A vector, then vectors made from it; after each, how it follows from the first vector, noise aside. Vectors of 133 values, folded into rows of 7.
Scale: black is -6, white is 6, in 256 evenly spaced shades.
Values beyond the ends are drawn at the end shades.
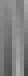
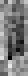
wrapped around, scaled up.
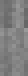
wrapped around, shrunk.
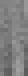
shrunk.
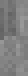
wrapped around, shrunk.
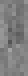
wrapped around, shrunk.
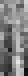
scaled up.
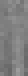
shrunk.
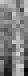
scaled up.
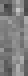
wrapped around.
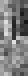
wrapped around, scaled up.
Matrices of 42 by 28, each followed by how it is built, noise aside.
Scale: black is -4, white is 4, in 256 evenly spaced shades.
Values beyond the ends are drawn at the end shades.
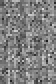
blocks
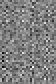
low rank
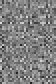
low rank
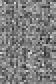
blocks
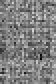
blocks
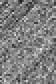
Hankel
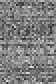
blocks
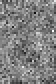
smooth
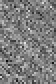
Toeplitz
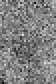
smooth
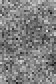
smooth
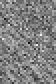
Toeplitz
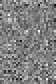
low rank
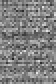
blocks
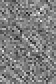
Toeplitz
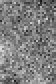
smooth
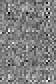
low rank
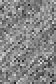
Hankel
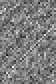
Hankel
